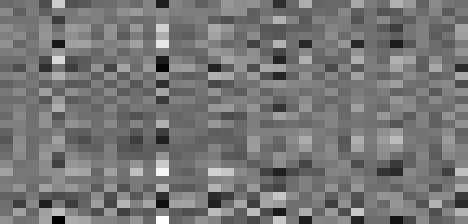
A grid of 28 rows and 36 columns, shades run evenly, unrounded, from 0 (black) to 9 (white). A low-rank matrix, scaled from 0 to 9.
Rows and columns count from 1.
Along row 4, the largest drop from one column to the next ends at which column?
14
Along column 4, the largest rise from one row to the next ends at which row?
27
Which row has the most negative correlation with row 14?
3
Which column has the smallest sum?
22
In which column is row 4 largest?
13
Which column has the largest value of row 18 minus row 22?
31
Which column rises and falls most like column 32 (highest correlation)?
5
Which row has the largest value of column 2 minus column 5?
28
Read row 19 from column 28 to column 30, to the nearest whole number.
6 4 5
